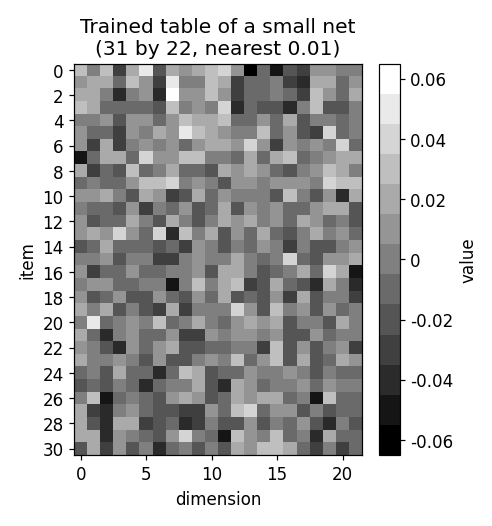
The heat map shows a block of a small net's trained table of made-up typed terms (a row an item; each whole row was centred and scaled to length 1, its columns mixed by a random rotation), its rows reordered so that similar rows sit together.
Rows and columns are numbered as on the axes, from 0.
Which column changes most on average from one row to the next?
8
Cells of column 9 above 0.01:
9
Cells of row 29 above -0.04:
19
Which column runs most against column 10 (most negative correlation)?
17
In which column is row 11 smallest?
5
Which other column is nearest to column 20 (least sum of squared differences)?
4
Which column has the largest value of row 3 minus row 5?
18
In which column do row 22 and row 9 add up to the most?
7
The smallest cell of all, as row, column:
0, 13
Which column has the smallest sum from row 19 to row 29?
2
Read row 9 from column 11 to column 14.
-0.02 0.01 0.01 0
